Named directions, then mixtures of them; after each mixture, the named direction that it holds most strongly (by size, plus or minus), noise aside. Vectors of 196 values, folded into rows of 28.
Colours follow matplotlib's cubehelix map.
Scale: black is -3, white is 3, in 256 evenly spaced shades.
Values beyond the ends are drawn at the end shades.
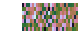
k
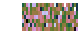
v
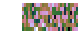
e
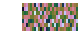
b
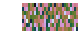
b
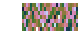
b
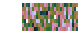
e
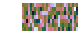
e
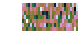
v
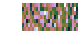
v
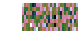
e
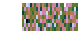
v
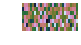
b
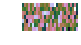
v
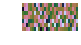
b
